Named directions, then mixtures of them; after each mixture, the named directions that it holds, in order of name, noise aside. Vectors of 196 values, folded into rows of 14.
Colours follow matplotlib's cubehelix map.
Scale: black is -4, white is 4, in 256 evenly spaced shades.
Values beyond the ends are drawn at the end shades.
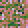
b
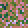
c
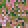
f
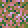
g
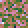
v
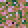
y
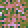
b, v.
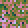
c, f.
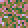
f, v.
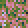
f.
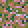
c, g, v.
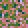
b, c.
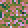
b, c, v.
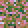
b, v, y.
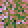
b, c, v.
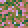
c, v, y.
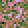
g, v.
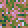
f.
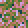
c, v, y.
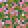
v, y.
